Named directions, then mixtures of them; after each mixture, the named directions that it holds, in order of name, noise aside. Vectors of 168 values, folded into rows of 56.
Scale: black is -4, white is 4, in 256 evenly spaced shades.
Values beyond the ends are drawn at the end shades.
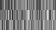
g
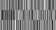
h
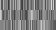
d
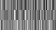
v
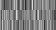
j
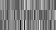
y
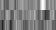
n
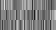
d, j, y.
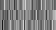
g, j, y.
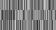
h.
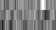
n.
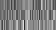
g, v, y.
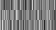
j.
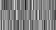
j.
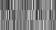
d, g, j.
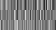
v.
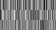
d, h, v.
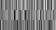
v.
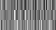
v.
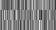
j, y.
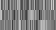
d.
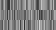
d, g, y.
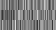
h.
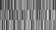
g.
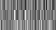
v.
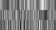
j, n, y.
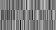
h, y.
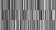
d, g, h.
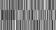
h.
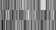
g, n.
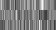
j, n, y.
